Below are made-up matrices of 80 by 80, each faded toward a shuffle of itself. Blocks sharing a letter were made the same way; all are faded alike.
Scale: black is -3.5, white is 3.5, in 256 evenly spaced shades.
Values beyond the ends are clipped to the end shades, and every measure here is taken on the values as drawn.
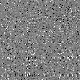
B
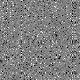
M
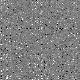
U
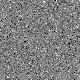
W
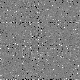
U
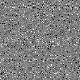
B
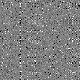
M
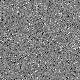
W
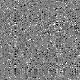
M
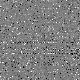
U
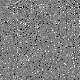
U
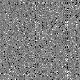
M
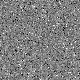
W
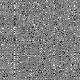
M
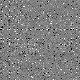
U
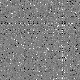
U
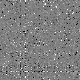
U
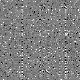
M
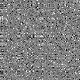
B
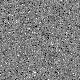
W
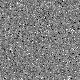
W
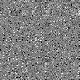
B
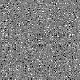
B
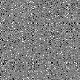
B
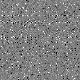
U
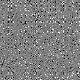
M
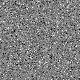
W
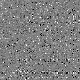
U
